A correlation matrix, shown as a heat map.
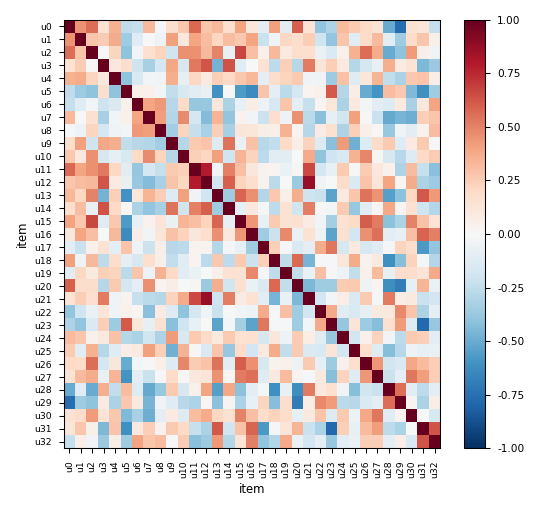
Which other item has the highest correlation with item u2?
u15
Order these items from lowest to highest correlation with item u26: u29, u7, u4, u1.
u29, u7, u4, u1
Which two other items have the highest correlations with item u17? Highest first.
u23, u22
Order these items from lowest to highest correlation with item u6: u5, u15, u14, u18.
u14, u18, u15, u5
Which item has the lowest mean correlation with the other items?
u5
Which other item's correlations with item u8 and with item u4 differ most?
u9
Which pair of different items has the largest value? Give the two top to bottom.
u12, u21
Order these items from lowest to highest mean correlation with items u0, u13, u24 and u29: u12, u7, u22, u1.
u22, u7, u12, u1
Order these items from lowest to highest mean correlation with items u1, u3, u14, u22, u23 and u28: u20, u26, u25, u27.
u20, u25, u26, u27
